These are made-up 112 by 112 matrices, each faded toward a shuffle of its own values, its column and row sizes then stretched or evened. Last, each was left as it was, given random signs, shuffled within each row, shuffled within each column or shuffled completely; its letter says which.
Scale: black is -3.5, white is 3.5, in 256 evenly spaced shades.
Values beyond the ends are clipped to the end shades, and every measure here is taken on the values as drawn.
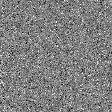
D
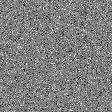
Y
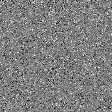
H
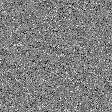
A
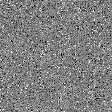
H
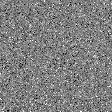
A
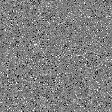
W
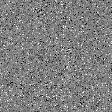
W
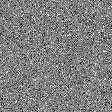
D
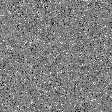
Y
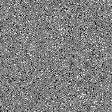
H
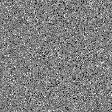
H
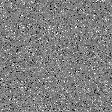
A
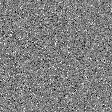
Y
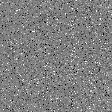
D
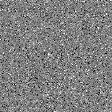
W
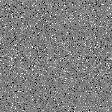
W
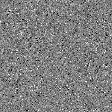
W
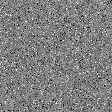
Y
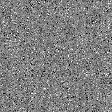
W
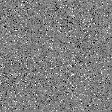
W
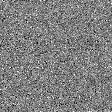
A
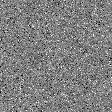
Y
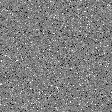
Y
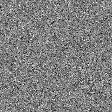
D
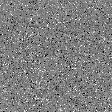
H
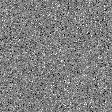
D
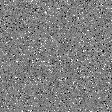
A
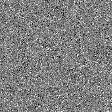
D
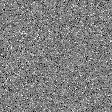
Y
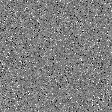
D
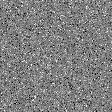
Y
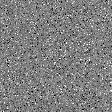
D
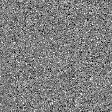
H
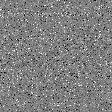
A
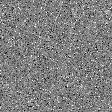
Y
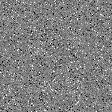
D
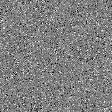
D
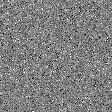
Y
